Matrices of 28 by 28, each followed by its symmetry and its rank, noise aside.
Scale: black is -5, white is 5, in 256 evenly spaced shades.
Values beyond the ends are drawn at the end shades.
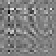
antisymmetric, rank two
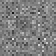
symmetric, rank three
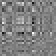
symmetric, rank one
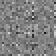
no symmetry, rank three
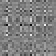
no symmetry, rank one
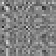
no symmetry, rank three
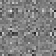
no symmetry, rank three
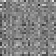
no symmetry, rank three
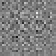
no symmetry, rank three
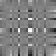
symmetric, rank one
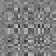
no symmetry, rank two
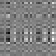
no symmetry, rank one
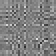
symmetric, rank two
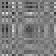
symmetric, rank one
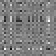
no symmetry, rank two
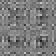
symmetric, rank two
